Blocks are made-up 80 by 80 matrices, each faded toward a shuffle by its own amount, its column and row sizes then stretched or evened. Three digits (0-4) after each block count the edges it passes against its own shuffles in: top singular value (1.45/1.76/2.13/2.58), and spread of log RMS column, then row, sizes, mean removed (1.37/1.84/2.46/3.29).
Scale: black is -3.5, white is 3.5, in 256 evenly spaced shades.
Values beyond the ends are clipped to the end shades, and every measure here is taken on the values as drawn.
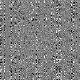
3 4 2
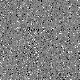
0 2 1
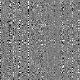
3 4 2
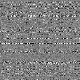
3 0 4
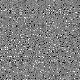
2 0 3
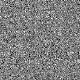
1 1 2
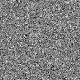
1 0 0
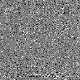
2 1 2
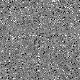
0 1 2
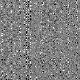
2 3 0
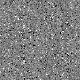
1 2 0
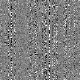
1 4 0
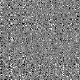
2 2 3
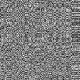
4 2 0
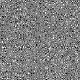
3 2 1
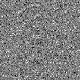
2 0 1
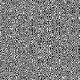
3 3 0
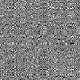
4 1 3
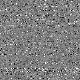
0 0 3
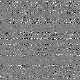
1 1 4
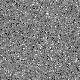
0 0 0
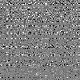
3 0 4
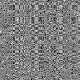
4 2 0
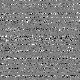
1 0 4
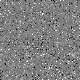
0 1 1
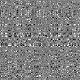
3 1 3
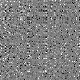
3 2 1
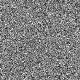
0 1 0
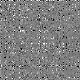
2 3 3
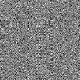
3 2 0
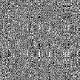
3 3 1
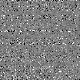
1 1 3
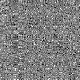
3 0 1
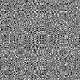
4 2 1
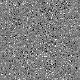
0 2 1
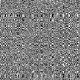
4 3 2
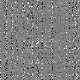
3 4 2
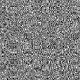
3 1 1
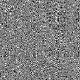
3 2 0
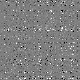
0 2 3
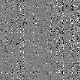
1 4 2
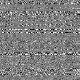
3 0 4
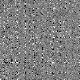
1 3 2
